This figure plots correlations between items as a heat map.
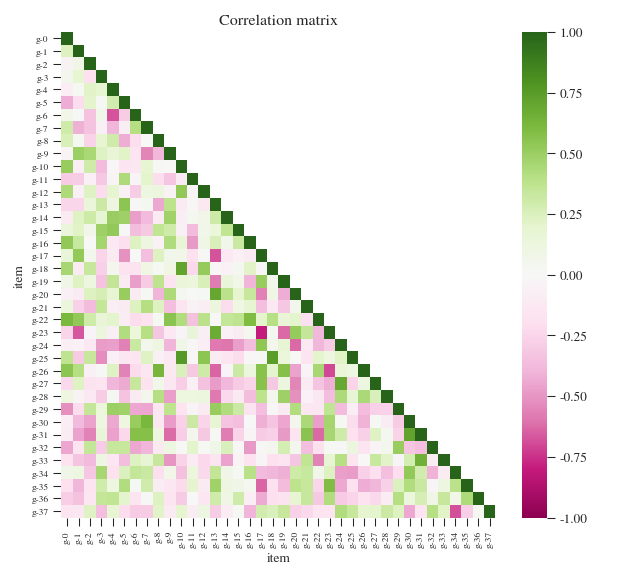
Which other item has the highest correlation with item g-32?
g-29
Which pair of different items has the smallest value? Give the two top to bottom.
g-17, g-23
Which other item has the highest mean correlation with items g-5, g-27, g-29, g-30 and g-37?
g-32
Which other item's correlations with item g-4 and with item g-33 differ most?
g-31
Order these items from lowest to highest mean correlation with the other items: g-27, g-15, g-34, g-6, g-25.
g-27, g-6, g-34, g-25, g-15
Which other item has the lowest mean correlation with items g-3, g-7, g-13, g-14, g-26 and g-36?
g-24
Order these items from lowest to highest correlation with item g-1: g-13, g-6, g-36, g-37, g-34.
g-36, g-13, g-37, g-6, g-34
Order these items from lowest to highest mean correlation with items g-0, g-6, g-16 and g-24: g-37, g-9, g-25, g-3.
g-37, g-9, g-3, g-25
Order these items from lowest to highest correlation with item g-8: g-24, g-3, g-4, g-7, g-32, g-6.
g-6, g-32, g-7, g-24, g-3, g-4
